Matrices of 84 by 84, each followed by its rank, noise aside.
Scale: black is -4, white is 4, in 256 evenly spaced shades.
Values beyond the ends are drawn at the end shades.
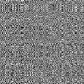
five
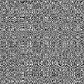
five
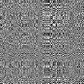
five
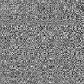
eight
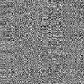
seven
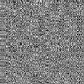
eight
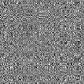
eight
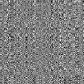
six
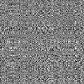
eight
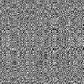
five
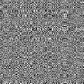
seven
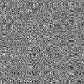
eight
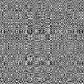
six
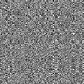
six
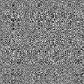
eight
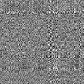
six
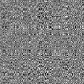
six
